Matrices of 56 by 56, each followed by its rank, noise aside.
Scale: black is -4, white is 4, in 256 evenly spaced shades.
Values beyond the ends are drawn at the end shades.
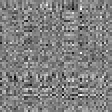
four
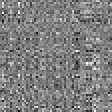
four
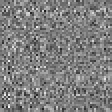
six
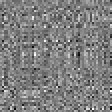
four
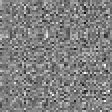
five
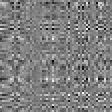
three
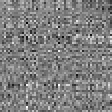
five
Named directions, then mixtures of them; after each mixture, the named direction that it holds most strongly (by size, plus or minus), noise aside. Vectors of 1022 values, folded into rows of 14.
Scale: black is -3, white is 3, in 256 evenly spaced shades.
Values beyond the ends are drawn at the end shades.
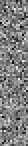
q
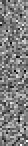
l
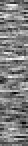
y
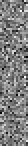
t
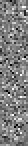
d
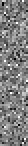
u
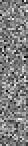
t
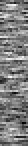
y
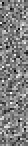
l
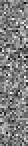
t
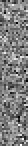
l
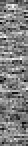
y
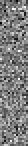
q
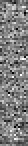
d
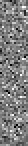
d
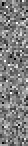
u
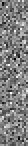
u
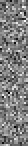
d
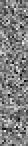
q
